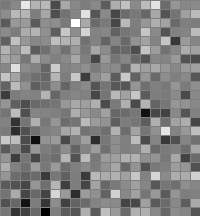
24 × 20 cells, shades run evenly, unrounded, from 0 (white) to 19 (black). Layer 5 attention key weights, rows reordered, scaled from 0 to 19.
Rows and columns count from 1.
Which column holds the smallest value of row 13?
2
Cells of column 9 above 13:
3
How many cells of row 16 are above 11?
7
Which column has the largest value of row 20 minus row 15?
17
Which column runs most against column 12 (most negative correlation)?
8
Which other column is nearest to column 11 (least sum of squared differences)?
18
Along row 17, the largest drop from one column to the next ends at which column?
4
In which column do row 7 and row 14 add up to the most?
20
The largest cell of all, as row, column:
24, 5
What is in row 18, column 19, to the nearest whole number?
14
